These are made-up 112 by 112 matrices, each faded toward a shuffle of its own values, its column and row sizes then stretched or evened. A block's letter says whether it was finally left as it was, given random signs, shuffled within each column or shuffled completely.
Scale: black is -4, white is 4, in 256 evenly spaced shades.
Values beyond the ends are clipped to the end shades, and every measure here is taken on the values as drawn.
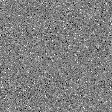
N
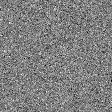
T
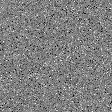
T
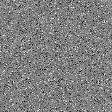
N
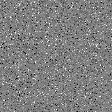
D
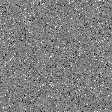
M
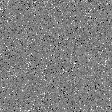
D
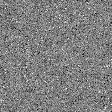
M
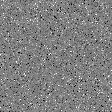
T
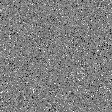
M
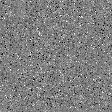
N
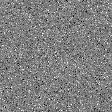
M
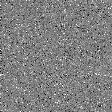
N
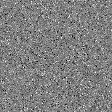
M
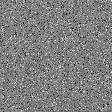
D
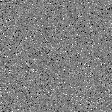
M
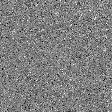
N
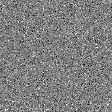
D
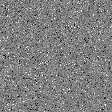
N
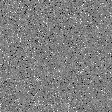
T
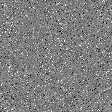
M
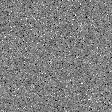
T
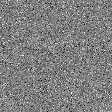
N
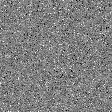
T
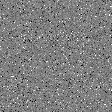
N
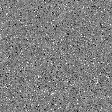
N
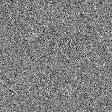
N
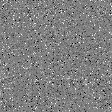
N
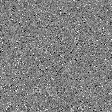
N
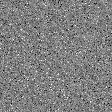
T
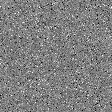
T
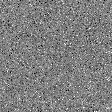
T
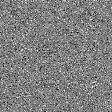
D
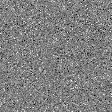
N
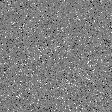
T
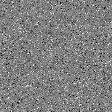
N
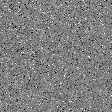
T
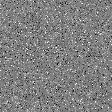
M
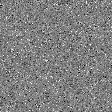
N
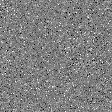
M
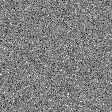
T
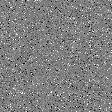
D
